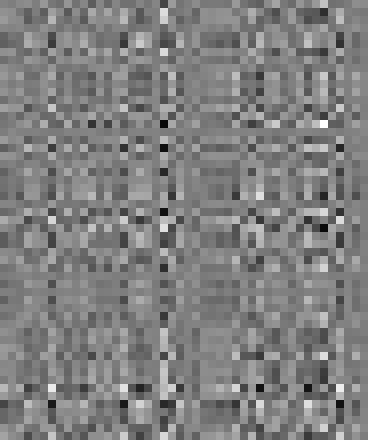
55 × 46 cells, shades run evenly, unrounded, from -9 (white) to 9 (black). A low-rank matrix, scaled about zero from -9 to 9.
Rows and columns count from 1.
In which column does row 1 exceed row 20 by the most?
21
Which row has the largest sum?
51
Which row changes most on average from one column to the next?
49
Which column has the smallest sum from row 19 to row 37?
33
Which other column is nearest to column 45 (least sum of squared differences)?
3
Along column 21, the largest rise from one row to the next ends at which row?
19
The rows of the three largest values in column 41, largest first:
29, 25, 2
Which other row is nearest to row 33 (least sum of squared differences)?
12
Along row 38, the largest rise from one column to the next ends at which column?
43
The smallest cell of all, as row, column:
16, 41
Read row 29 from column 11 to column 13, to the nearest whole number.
0 -5 1
